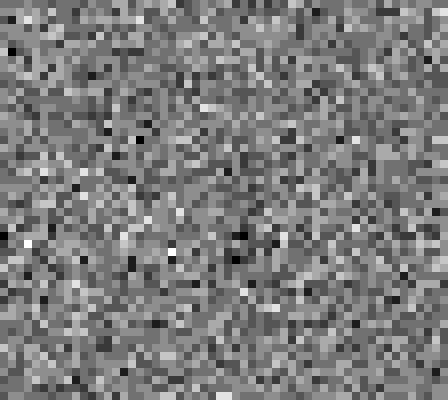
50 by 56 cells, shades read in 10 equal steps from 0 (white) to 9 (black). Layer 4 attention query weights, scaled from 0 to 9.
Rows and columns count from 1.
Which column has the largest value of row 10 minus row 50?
28
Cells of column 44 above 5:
14
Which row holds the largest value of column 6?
38
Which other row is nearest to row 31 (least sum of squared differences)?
42
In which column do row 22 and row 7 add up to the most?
2
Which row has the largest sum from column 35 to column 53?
41
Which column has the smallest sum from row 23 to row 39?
40
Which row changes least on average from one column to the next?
16
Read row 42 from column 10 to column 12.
3 2 5
